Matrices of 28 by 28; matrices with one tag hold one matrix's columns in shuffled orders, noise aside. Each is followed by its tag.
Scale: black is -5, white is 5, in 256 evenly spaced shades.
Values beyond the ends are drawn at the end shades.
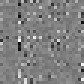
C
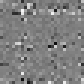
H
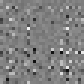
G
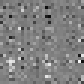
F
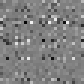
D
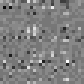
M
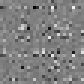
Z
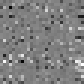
F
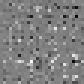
F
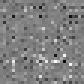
F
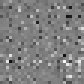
F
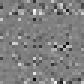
H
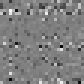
H
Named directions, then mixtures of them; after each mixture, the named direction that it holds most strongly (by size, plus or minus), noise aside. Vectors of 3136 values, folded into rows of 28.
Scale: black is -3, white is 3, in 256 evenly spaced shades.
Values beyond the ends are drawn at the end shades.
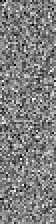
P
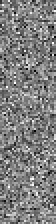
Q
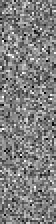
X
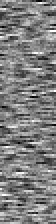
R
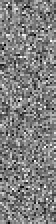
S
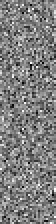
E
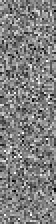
X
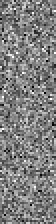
X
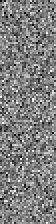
P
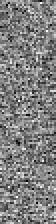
S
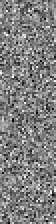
E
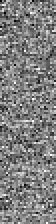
P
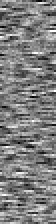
R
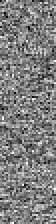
P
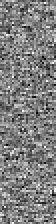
E
